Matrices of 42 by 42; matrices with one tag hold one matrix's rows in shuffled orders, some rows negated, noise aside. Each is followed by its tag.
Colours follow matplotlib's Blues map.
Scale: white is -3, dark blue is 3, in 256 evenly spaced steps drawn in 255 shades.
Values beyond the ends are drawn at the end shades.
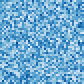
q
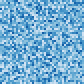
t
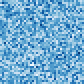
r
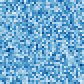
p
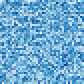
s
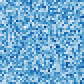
p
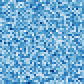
r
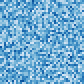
p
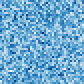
q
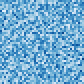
q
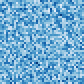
p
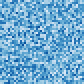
r
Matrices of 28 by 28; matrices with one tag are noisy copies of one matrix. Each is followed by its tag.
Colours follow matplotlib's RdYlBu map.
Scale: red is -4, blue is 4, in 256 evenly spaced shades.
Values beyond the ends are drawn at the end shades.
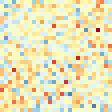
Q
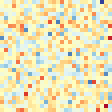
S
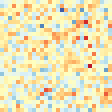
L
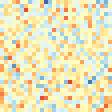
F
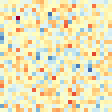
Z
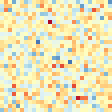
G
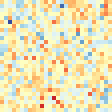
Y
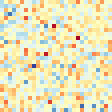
Q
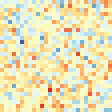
Y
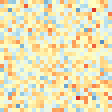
G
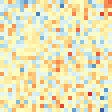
Y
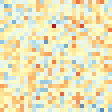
Q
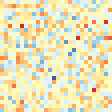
S
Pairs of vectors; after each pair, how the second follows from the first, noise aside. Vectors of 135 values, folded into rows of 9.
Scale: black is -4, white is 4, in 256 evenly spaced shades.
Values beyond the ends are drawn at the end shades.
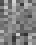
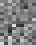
wrapped around.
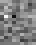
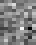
reversed, negated.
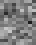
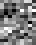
scaled up.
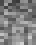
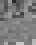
reversed, negated, partly zeroed.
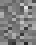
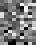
scaled up.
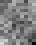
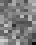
copied.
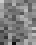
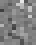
reversed, negated, partly zeroed.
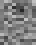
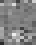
reversed, negated, partly zeroed.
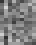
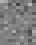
reversed, negated, partly zeroed.
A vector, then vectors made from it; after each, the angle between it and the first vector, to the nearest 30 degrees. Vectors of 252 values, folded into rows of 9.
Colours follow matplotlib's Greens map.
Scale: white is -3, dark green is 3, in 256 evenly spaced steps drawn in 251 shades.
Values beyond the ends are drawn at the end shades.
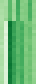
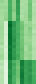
30 degrees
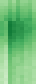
60 degrees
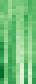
90 degrees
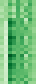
30 degrees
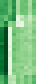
150 degrees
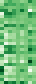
90 degrees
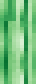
120 degrees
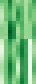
60 degrees
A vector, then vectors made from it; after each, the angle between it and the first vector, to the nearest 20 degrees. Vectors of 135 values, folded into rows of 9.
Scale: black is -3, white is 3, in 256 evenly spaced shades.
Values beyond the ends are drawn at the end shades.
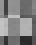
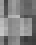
20 degrees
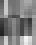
160 degrees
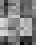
20 degrees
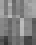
60 degrees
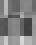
160 degrees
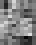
40 degrees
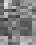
140 degrees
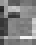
120 degrees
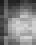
100 degrees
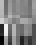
60 degrees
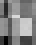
40 degrees
